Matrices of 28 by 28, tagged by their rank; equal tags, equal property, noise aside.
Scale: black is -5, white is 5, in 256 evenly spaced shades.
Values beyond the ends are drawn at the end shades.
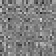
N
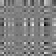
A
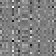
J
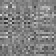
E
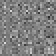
N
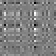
A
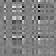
A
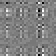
A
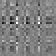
A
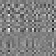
J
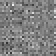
N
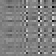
A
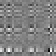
A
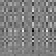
A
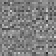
N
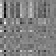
A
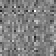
E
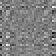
J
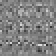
N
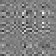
J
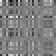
A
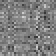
E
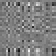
J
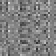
E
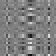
A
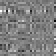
J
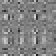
J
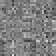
N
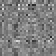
E
